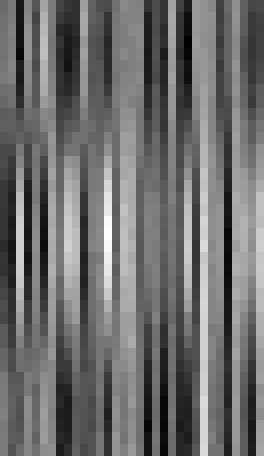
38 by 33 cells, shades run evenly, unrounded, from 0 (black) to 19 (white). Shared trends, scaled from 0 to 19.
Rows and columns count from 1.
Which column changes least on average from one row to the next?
18
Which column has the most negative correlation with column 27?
15
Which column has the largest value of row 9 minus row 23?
6
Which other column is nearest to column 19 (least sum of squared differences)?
8
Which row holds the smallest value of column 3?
5
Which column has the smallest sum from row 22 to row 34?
29
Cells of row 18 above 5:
26
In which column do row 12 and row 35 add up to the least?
21
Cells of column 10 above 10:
14
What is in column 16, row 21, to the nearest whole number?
14
